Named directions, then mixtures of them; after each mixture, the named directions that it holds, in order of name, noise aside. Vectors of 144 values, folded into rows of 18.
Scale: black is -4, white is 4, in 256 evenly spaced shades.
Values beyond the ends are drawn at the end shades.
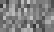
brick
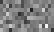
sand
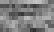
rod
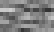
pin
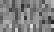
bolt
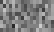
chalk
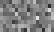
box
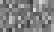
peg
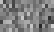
bolt, chalk, sand.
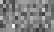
chalk, rod.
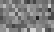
box, rod.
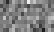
box, brick, rod.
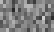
box, brick, chalk.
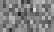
brick, peg, sand.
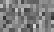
bolt, brick.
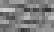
pin.
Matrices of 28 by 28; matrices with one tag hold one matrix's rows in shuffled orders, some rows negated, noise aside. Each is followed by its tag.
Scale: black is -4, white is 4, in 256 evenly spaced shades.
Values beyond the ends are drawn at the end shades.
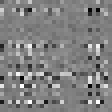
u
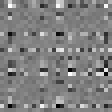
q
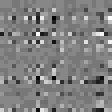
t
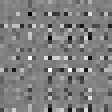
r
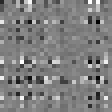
u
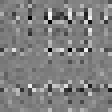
r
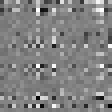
t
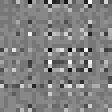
r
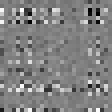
u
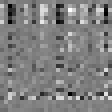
q
